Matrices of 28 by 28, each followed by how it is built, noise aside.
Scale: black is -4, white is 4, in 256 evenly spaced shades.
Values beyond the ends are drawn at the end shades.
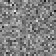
noise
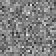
noise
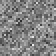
Hankel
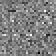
uneven rows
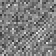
Hankel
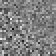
lower triangular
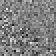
lower triangular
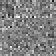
uneven rows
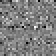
uneven rows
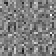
low rank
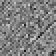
Hankel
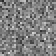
noise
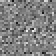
uneven rows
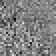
lower triangular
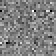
uneven rows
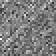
Hankel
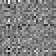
low rank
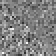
lower triangular
